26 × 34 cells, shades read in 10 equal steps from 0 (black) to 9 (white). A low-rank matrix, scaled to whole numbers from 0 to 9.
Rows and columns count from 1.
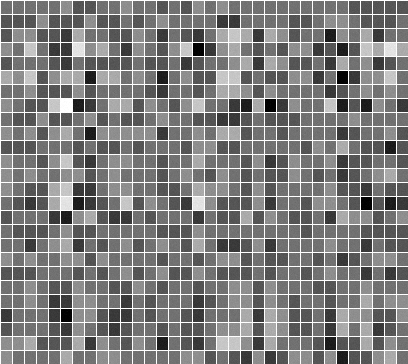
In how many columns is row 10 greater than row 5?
19
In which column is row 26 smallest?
29
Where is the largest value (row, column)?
8, 6
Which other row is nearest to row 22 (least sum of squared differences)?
21
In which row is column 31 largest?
4
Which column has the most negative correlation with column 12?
14
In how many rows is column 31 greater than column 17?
13
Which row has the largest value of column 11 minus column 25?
15
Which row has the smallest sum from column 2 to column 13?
23
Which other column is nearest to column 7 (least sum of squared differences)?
31
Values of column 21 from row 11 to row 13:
4 3 3
